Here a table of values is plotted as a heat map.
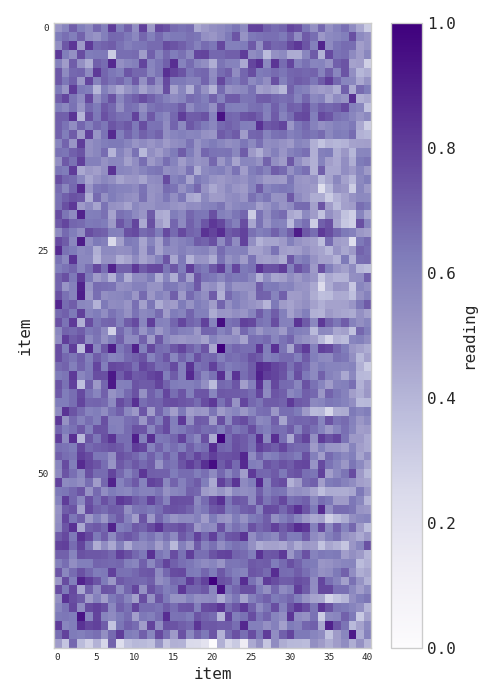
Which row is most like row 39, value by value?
27
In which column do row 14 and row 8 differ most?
38
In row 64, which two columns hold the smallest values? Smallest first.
35, 36
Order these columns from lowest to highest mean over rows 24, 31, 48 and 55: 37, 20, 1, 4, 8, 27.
37, 27, 4, 8, 20, 1
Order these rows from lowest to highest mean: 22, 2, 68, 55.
55, 22, 68, 2
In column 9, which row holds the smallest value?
69
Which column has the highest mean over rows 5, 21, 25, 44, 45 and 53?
0
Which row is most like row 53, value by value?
59
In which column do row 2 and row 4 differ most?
4
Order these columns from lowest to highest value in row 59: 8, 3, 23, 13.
13, 23, 3, 8
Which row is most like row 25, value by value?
31
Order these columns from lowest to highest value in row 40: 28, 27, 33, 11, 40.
40, 27, 33, 11, 28
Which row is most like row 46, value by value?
36
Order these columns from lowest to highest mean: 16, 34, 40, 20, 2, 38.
40, 38, 34, 20, 16, 2
